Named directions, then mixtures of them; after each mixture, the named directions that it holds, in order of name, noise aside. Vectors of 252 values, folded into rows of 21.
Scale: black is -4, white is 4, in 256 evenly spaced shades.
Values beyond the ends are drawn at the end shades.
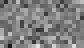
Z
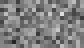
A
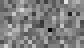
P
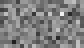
A, P.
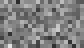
A, Z.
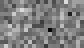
P.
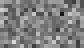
A, P.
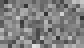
A, P, Z.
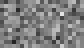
A.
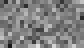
Z.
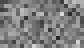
A, P, Z.
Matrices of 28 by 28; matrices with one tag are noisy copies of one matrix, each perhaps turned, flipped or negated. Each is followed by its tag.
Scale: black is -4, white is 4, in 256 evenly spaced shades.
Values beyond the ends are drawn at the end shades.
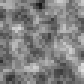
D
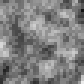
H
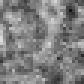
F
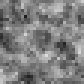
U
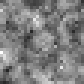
U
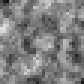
U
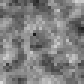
U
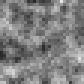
F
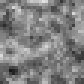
F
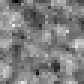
D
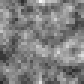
F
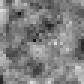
H
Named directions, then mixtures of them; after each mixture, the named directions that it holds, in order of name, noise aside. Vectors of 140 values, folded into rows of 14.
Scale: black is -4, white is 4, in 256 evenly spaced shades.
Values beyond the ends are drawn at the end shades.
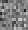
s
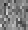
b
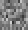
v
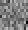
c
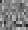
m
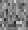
b, c, m.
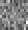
c.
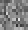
b, m, s.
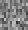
b, c, v.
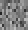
b, s, v.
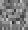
v.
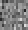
m, s.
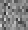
b.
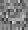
v.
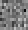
s.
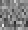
b, c, m.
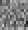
c, m.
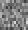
c, s.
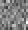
c.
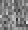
b, c, m.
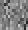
b, c.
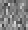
b, m.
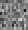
s.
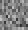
b, m, v.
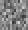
v.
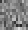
m, s.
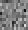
s, v.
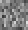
c, m, s.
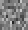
v.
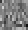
m.
